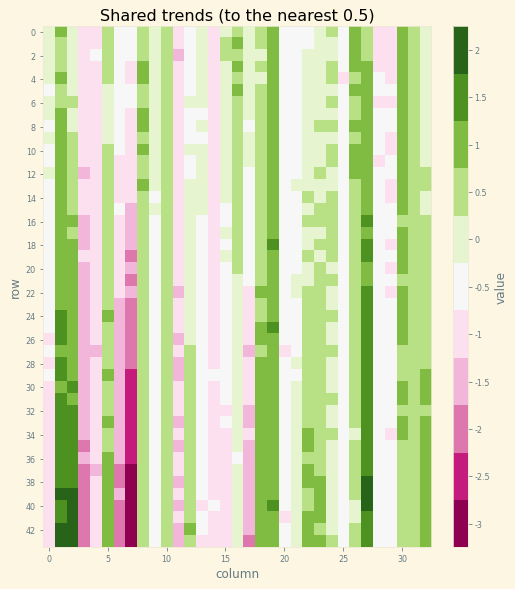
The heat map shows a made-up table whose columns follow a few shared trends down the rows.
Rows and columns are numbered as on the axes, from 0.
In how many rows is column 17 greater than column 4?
22
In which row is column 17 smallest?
43
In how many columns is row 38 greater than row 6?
12
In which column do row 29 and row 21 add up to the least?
7
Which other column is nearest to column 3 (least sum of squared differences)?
6
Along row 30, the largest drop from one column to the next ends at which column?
3
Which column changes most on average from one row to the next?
24
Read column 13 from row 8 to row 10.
0 -0.5 0
